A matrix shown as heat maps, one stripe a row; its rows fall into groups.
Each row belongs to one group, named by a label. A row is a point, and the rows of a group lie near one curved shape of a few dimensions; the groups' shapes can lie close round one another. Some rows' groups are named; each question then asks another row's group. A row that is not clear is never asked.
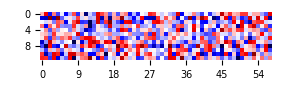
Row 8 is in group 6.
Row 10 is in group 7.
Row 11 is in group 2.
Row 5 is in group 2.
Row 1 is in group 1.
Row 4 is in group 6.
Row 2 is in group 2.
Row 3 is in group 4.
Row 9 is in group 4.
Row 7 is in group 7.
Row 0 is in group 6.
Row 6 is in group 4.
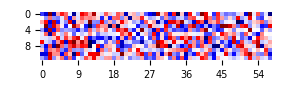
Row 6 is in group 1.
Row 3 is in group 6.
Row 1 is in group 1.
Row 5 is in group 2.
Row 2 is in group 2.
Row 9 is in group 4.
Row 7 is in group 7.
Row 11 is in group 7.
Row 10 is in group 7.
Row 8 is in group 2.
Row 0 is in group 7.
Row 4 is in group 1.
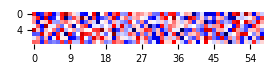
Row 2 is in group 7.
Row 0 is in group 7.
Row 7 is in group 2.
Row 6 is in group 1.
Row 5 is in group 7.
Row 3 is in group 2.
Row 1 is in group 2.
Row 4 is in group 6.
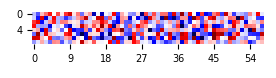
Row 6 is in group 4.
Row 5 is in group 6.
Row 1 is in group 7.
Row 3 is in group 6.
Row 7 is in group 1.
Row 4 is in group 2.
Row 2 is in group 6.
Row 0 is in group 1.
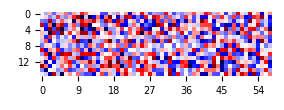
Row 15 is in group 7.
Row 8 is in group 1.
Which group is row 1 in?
2
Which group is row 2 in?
7
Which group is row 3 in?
7
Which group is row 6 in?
7
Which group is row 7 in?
2
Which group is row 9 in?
4
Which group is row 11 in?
2
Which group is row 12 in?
6
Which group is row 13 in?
6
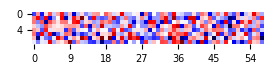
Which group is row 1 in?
2
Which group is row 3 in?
4
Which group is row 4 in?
2
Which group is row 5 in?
4
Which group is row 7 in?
1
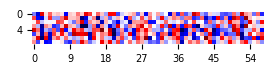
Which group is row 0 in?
7
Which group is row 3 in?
7
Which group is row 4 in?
6
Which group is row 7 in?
6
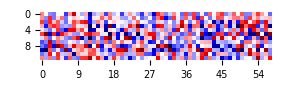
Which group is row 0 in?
7
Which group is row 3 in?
4
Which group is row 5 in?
4
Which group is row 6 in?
2
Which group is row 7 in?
1
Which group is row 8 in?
2
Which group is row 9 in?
6
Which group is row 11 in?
2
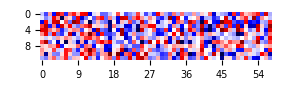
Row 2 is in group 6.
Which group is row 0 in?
7
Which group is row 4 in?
4
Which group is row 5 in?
2
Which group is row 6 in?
2
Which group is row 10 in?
6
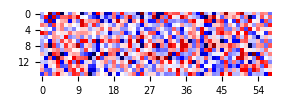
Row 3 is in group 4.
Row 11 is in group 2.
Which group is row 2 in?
1
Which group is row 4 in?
7
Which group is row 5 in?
4
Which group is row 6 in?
6
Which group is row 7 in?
4
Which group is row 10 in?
7
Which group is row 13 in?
7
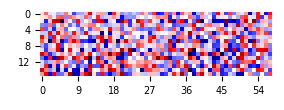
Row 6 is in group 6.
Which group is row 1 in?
2
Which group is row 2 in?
7
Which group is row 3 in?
1
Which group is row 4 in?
7
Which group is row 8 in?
7
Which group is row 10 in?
6
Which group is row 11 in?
2
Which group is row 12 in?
7
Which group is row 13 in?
1
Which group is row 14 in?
6
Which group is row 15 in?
2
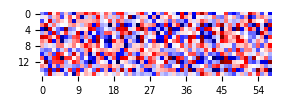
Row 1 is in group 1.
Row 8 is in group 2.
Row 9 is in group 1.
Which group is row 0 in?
7
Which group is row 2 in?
7
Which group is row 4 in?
6
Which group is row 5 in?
2
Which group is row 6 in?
4
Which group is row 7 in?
4
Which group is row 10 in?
2
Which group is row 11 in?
7
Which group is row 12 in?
6
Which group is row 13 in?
6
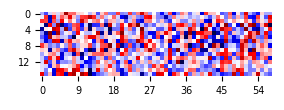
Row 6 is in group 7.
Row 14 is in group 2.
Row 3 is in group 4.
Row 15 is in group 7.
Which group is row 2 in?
4
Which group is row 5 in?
1
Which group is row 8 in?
6
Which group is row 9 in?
7
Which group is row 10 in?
7
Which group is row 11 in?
4
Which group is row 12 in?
6
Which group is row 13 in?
2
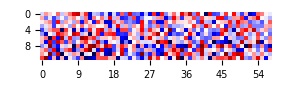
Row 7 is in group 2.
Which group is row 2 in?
4
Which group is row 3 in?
1
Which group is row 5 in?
2
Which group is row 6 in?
4
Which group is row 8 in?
7
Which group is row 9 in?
2
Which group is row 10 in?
4
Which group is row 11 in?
6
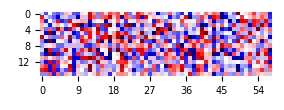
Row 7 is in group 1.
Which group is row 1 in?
6
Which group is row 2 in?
7
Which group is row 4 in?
2
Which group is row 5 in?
1
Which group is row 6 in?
6
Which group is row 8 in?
6
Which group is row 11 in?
2
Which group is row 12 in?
1
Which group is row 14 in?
2
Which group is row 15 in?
1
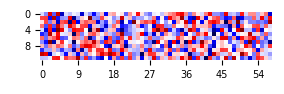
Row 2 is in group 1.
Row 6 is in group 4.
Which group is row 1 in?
2
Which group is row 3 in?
7
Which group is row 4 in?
2
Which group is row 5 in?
7
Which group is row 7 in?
7
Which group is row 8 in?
2
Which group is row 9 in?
7
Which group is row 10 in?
6
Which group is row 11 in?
1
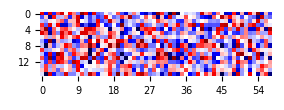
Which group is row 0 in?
7
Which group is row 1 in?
2
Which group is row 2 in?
2
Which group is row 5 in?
4
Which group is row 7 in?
1
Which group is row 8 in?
6
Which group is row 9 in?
7
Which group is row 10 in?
2
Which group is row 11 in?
7
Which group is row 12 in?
2
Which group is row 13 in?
2
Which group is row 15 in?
6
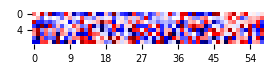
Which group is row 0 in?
4
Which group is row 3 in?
1
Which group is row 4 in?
4
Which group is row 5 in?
6
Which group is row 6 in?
6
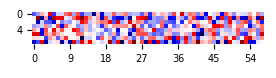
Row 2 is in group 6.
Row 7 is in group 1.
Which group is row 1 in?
4
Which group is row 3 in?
6
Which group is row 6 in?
7
